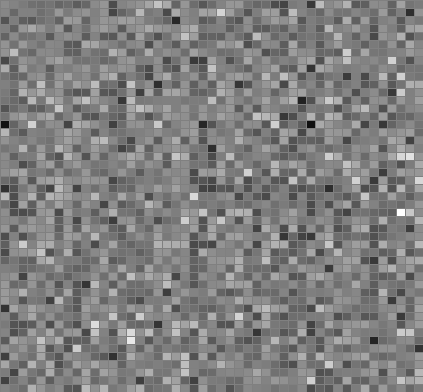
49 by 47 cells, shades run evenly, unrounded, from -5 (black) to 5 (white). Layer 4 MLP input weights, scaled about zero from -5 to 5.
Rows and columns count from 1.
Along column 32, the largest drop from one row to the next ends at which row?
11
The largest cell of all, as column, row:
45, 27
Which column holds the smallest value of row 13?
34
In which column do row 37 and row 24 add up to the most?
43
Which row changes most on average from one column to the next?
16
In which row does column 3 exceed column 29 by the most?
31
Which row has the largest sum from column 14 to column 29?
42
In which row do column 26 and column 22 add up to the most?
25
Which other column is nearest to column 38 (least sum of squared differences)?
29
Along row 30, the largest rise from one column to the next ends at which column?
36
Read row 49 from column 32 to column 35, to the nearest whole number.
0 0 0 -2
